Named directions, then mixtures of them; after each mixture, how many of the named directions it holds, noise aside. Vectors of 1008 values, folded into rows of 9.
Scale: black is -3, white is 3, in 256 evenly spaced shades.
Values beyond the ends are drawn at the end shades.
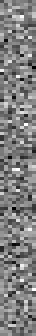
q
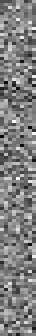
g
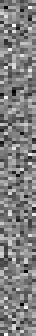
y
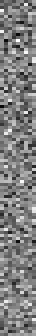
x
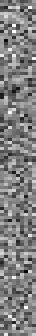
two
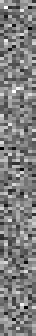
two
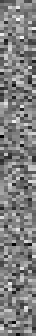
two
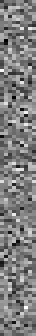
four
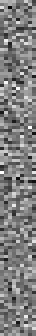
two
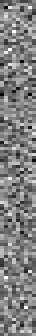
two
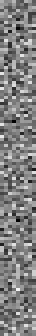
four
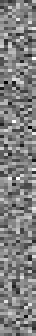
two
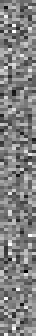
one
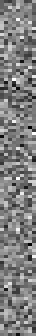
one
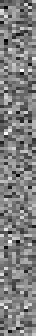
two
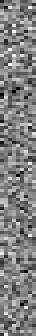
two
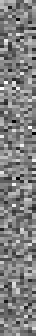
two
